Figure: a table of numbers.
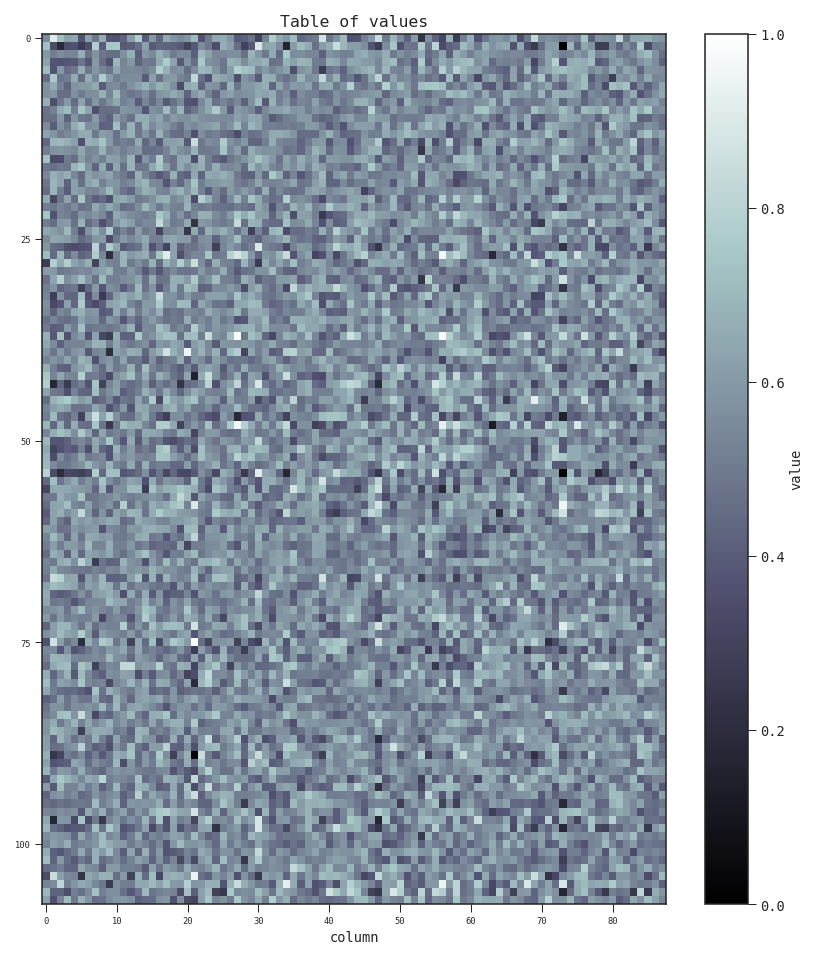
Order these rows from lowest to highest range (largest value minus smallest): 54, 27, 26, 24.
24, 26, 27, 54
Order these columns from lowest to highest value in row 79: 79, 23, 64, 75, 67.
75, 79, 67, 64, 23
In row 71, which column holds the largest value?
68
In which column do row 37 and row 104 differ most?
27
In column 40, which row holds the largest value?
106
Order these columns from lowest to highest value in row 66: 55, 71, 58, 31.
58, 55, 31, 71
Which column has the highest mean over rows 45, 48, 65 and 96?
17
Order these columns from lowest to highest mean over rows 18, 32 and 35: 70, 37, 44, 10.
70, 44, 10, 37
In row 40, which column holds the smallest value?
56
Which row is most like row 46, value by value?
25
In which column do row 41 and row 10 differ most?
83
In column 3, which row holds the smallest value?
43
